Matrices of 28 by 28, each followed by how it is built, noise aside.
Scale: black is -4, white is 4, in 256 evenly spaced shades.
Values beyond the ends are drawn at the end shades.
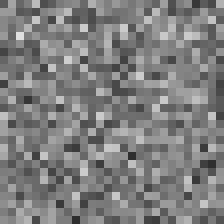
noise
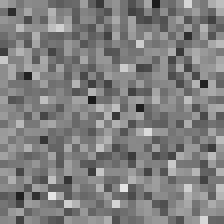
noise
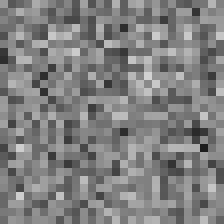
blocks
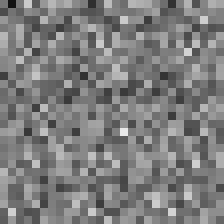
repeating columns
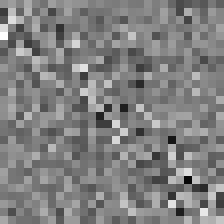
banded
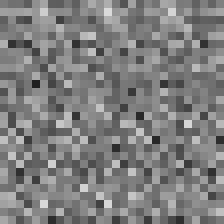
repeating columns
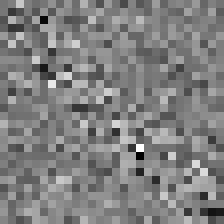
banded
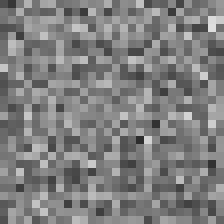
blocks
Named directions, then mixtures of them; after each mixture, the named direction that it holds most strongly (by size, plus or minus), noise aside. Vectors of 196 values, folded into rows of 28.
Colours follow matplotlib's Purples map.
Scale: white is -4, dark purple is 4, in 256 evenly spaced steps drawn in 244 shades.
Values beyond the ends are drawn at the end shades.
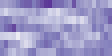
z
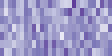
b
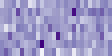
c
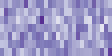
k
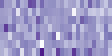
c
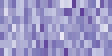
b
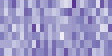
b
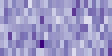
k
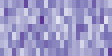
k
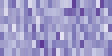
b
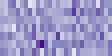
c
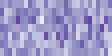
k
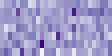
c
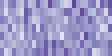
b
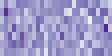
b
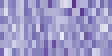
b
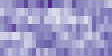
z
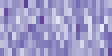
k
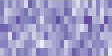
k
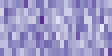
k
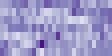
z
